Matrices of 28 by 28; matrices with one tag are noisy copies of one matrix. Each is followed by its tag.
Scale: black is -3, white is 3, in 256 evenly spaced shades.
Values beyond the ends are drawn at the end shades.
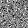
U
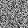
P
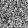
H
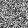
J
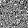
U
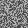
P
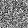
H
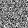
H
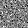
U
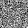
H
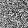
U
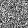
J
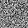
U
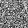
J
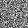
P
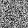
J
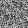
H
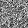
J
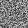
J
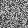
P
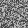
J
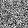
H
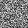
P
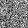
P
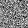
U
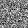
P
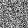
U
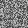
P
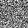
H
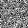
H
